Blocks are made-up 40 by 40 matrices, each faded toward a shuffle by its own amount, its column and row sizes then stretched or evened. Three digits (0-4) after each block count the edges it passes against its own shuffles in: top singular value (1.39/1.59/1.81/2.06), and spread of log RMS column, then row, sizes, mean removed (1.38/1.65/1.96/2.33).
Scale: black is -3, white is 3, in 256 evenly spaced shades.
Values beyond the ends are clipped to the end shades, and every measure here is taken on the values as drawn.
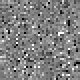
1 1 0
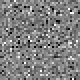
0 0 3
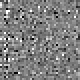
2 3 2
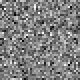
0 1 1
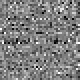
3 0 3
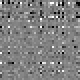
4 3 4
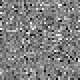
1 1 2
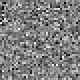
1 0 1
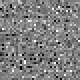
0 0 3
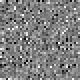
2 0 2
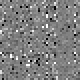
1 4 1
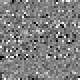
0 0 4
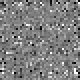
2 2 3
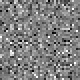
3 1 0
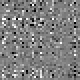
1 4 4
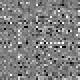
3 3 3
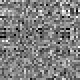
3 0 2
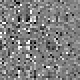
3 3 0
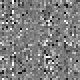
0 4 1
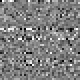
3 0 4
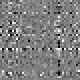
4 3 4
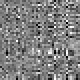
4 4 1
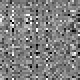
3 4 3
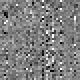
2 4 0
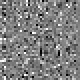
0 4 0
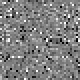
2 0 1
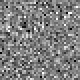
0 0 0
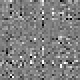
2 3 3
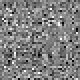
3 2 0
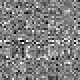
3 1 2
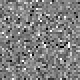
0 1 1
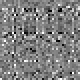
4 2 4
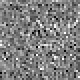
1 0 1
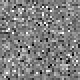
0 1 1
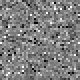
0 0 1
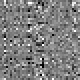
2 4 2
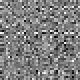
4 3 3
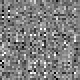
2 4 2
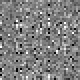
1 3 0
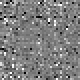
0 3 3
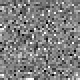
0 0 1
